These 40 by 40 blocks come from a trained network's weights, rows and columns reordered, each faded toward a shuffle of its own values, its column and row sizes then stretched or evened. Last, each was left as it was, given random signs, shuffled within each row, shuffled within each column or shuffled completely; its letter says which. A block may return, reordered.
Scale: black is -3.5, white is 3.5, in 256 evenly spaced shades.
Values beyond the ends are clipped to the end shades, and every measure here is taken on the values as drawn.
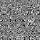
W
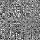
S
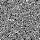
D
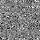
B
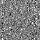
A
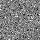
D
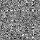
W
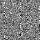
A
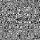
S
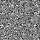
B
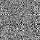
W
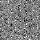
A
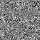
B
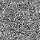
W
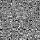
S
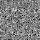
B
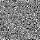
W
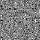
A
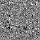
W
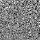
W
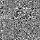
W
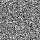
D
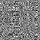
S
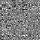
S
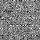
B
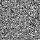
A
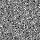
D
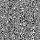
A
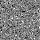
D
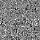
W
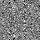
A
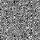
A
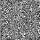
A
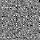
W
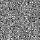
W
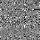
W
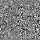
W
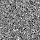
D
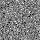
D
